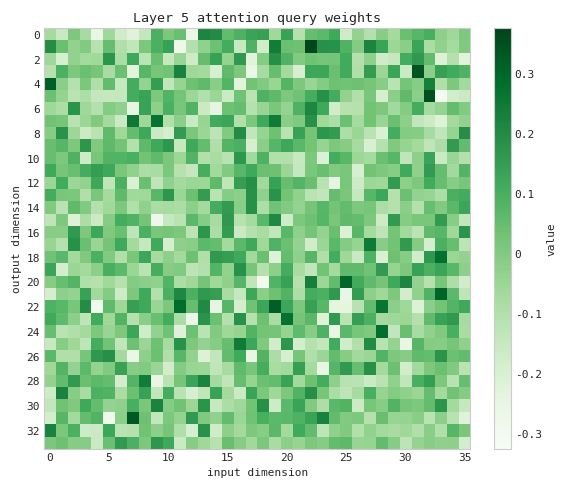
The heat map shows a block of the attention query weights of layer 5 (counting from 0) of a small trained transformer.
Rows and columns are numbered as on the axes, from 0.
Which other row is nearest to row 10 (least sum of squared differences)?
33
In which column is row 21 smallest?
25
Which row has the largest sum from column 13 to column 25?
1
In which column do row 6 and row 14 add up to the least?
7
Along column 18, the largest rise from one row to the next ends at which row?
21
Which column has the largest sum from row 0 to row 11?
22
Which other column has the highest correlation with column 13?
20
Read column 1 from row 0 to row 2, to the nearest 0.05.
-0.15 0.05 -0.2
